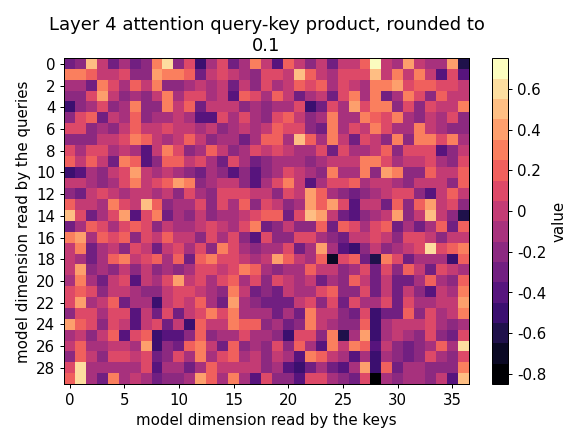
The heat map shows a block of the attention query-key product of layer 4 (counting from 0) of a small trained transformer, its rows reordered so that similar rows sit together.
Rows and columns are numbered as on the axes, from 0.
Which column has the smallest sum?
25
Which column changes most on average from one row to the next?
0
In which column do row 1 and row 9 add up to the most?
28
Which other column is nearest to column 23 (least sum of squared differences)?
14
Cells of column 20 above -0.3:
25
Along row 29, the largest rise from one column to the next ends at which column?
36
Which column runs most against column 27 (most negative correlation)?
23
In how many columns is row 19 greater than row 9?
13
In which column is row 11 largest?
10
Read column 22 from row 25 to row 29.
0.1 -0.1 0.3 -0.3 0.1
